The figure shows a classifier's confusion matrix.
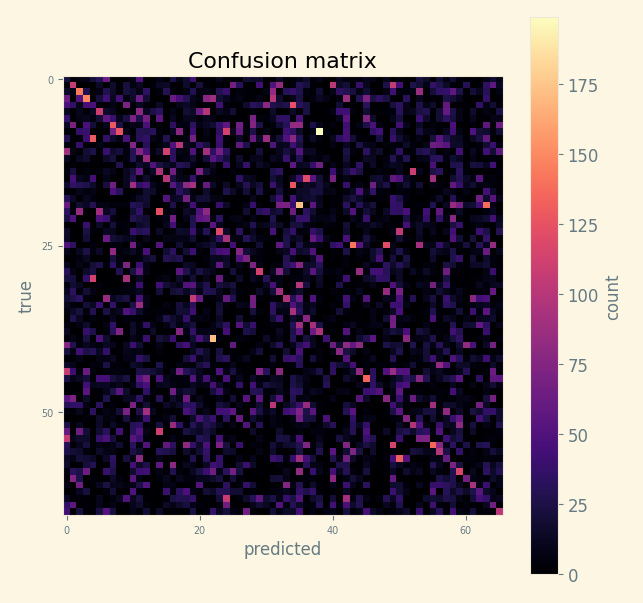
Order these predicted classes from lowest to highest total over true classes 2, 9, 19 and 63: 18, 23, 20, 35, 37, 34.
20, 18, 37, 23, 34, 35
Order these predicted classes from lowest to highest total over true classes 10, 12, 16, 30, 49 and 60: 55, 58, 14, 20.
14, 20, 58, 55
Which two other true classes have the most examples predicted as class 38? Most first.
8, 13
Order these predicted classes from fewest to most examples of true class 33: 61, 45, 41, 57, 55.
41, 55, 57, 45, 61
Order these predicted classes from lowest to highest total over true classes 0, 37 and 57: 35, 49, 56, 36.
56, 36, 49, 35
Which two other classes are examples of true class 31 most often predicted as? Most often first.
35, 55
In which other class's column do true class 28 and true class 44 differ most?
0
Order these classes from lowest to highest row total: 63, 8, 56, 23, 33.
56, 23, 63, 33, 8
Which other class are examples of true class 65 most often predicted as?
27
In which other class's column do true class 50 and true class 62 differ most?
12
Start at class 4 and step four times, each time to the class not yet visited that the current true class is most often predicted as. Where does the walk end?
36
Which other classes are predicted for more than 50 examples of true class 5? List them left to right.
11, 20, 21, 57
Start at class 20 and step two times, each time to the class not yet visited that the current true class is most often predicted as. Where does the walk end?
52
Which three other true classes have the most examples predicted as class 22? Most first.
39, 3, 59
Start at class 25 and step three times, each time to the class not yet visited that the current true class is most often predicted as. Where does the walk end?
40
